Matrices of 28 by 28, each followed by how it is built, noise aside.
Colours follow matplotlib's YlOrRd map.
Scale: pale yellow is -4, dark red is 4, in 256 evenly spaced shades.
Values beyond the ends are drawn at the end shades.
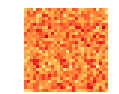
repeating columns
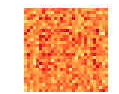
blocks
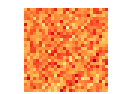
Hankel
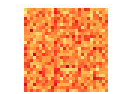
repeating rows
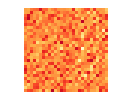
Hankel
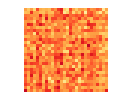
blocks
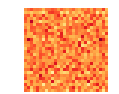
repeating columns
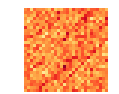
Hankel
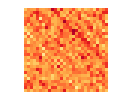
Toeplitz
